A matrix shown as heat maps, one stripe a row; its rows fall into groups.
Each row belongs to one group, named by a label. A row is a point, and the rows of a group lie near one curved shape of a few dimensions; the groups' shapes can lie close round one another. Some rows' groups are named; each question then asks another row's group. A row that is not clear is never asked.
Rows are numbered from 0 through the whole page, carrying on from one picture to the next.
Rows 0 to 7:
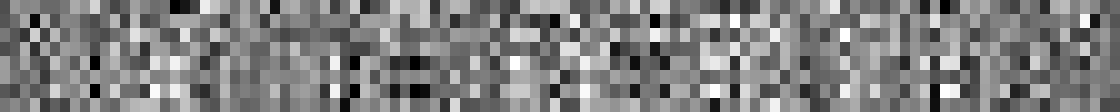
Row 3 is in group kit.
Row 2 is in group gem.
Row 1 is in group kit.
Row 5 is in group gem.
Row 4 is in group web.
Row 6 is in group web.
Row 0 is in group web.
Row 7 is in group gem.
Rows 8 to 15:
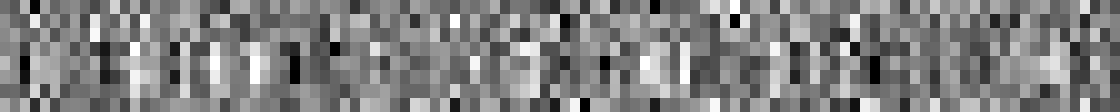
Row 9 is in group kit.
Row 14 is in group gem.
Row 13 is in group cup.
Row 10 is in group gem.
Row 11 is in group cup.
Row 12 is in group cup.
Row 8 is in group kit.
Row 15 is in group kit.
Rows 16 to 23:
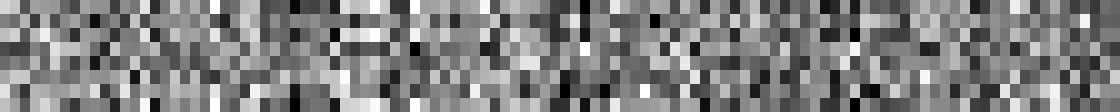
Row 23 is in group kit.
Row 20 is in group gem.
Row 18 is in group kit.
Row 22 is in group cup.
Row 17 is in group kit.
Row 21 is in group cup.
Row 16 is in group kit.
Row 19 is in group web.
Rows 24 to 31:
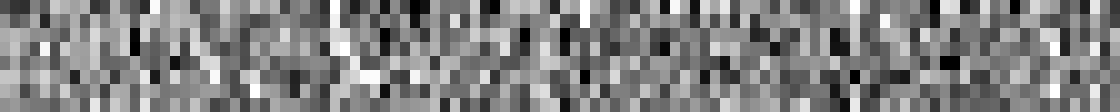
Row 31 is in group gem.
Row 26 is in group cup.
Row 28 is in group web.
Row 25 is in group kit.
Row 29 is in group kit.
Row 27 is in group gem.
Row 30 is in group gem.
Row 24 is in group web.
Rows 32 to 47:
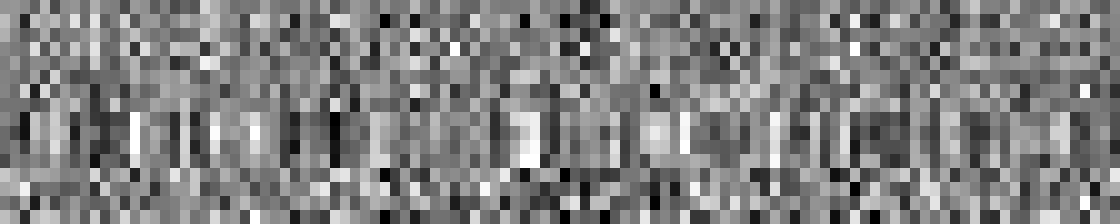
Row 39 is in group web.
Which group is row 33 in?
cup
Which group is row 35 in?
kit
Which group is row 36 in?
web
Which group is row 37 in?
gem
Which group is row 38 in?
kit
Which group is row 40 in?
cup
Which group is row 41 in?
cup
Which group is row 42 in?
cup
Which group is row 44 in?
cup
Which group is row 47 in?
cup
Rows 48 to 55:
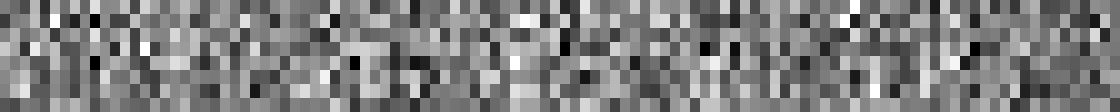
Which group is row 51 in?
kit
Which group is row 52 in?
web
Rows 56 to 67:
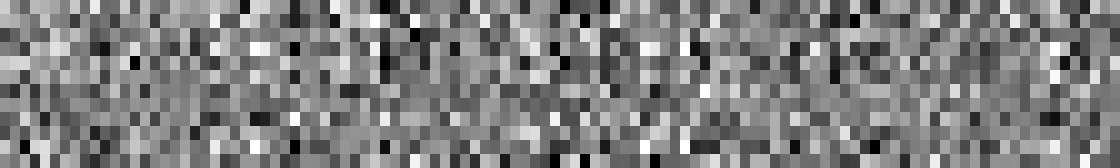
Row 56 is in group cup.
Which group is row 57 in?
kit
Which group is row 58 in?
web
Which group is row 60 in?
cup
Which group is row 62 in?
kit
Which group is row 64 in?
gem
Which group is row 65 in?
gem
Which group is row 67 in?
kit
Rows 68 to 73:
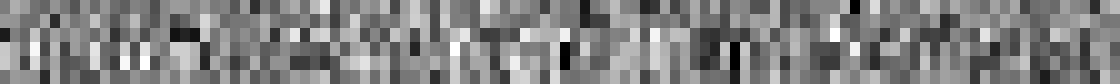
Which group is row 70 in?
web
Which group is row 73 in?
gem
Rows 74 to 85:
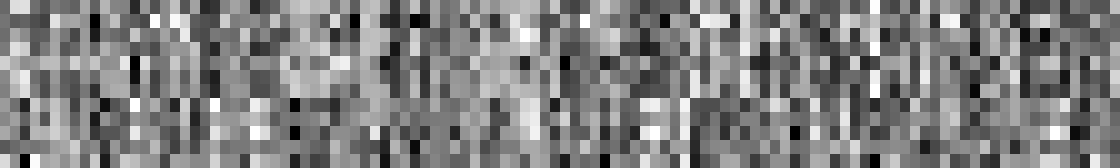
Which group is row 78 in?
cup
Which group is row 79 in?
cup
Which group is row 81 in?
cup
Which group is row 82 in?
gem
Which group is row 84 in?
web
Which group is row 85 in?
cup
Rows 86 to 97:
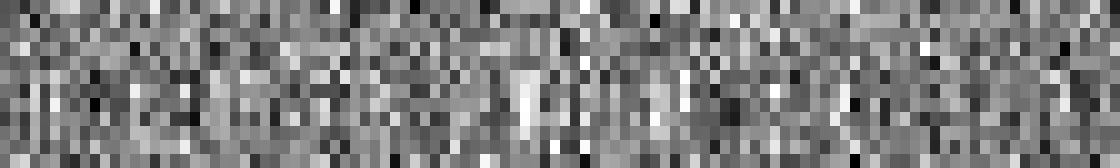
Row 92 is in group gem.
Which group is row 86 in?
web
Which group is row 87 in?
kit
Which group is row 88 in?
gem
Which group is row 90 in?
kit
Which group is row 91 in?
gem
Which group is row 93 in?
gem
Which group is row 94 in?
web
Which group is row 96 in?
gem
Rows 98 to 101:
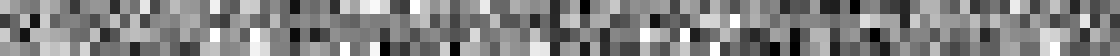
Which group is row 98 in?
kit
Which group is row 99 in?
kit
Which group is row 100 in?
cup
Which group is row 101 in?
gem
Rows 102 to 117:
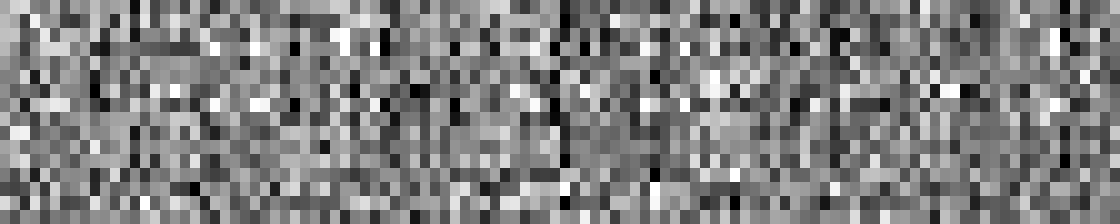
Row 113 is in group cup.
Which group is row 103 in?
kit
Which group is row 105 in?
gem
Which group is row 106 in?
gem
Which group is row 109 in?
gem
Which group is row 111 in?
cup
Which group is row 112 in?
gem
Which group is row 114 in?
kit
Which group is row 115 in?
web
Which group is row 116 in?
kit
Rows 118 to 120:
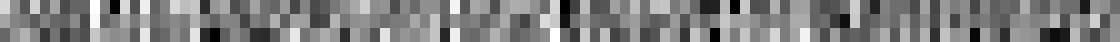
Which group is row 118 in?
kit
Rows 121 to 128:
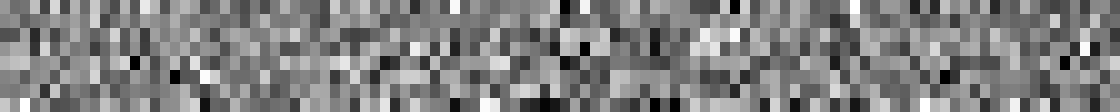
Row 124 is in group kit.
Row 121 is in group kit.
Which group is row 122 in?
gem
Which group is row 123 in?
kit
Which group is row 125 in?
cup
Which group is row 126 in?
web
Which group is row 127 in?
gem
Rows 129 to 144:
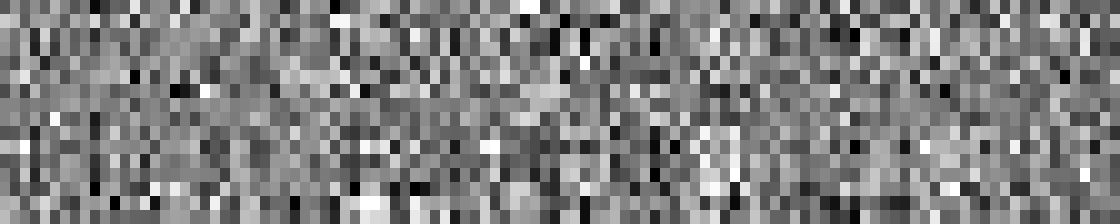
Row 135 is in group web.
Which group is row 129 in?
cup
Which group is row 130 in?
cup
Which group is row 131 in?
kit
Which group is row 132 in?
kit
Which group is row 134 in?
cup
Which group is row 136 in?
gem
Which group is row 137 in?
gem
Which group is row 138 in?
kit
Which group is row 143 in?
kit
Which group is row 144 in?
kit
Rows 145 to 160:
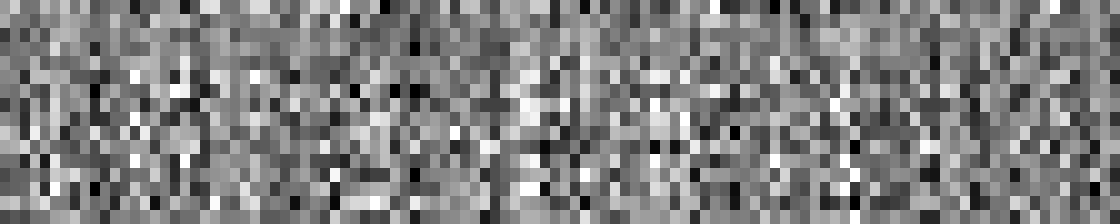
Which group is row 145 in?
gem
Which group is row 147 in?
web
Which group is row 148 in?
web
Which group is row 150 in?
cup
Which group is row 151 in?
web
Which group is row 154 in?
kit
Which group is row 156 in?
gem
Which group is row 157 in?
web
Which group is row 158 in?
gem
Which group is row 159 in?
kit
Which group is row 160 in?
web
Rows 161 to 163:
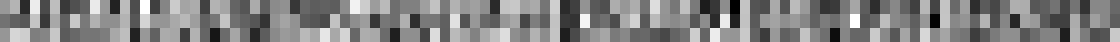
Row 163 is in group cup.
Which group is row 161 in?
kit
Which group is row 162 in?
kit
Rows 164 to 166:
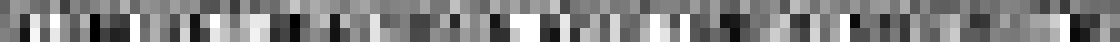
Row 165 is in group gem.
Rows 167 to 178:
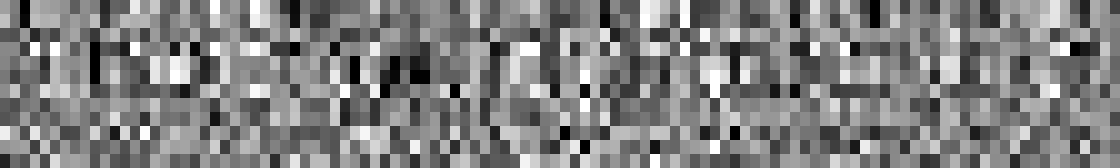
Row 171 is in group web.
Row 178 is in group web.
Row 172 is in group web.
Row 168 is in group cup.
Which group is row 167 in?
cup
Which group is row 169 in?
kit
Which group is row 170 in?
gem
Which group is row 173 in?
gem
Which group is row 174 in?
kit
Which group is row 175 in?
kit
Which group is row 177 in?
kit
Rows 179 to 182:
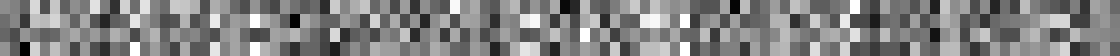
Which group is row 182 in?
cup
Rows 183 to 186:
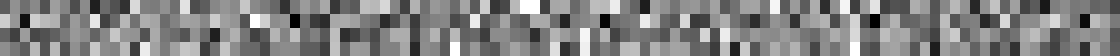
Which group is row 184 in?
cup
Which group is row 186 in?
kit
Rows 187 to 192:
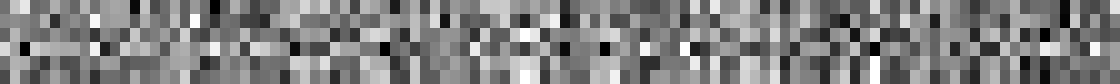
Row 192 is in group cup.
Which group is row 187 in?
cup
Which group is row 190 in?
cup
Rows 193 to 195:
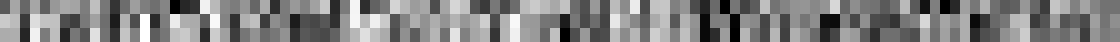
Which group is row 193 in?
web
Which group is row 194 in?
kit
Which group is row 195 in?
kit
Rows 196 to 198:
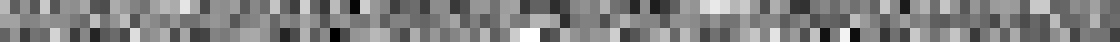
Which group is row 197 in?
gem
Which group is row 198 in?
cup
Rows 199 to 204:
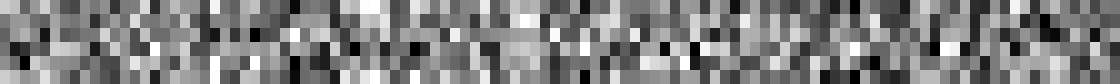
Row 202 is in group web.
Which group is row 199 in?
kit
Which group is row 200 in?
cup
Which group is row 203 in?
cup
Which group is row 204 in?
kit
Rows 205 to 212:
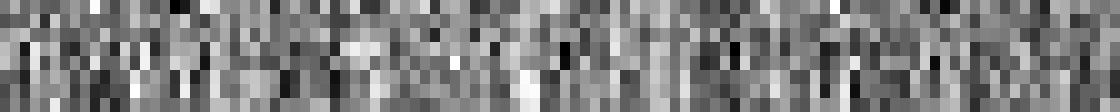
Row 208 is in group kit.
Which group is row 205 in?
web
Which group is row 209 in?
kit
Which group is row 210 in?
cup
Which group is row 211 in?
cup
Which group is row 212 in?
gem
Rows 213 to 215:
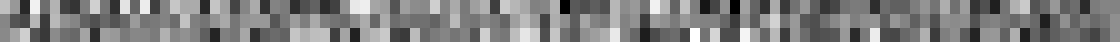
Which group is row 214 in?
gem
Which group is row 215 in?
cup
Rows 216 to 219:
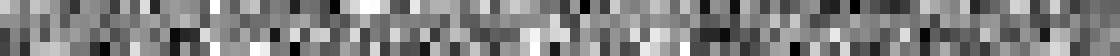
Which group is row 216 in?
kit
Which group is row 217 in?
gem
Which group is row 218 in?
web
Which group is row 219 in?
gem
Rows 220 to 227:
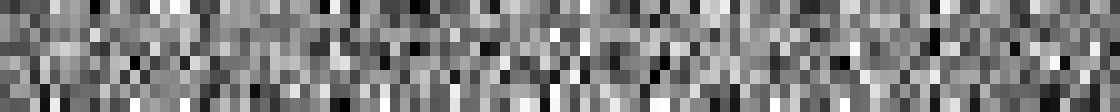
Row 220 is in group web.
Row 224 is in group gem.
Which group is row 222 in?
gem
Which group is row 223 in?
web
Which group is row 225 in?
kit
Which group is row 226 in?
gem
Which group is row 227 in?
gem
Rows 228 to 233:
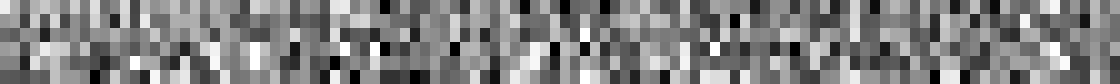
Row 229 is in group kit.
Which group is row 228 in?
cup
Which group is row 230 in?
kit
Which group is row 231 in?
gem
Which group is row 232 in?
cup
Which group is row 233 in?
web
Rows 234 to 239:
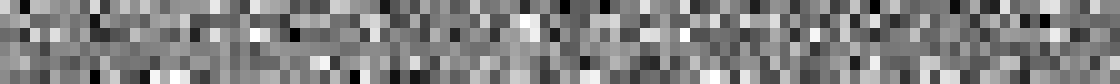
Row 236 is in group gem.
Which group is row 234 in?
cup
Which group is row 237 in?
gem
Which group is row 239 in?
web
